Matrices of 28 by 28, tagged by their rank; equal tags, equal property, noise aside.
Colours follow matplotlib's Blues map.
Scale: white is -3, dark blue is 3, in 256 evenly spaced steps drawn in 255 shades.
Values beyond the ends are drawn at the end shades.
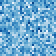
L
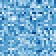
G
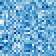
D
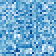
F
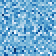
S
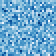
L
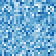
L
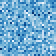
L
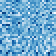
S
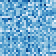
F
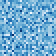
G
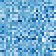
F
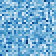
S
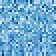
S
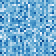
L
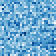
L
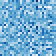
S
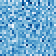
F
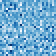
G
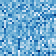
L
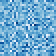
D
